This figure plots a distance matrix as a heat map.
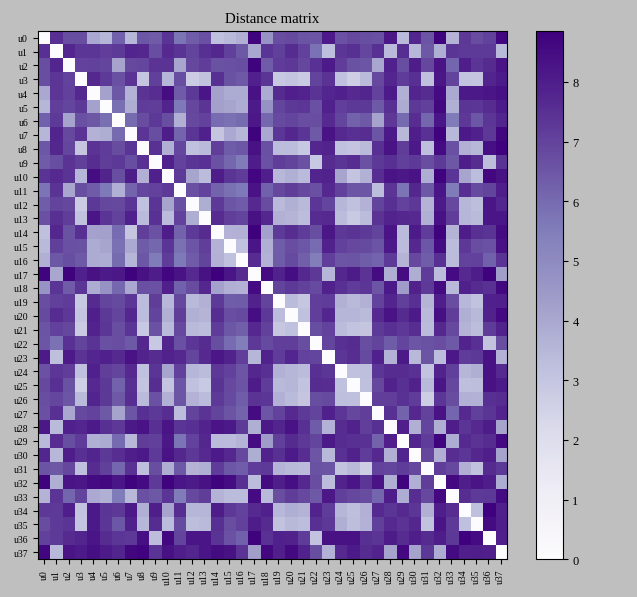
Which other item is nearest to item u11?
u27
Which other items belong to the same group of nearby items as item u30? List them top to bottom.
u1, u17, u23, u28, u32, u37
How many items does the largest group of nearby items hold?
14
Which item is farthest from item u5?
u32
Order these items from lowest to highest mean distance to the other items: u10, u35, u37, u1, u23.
u35, u10, u1, u23, u37
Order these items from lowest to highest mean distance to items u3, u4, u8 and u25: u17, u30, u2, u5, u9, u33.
u33, u5, u2, u9, u30, u17
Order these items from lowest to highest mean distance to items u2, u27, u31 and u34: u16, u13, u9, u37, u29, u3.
u3, u13, u16, u29, u9, u37
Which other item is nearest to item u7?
u14
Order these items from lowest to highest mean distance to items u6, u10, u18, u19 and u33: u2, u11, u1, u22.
u11, u2, u22, u1
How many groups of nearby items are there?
5
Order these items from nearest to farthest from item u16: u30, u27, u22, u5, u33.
u33, u5, u22, u27, u30
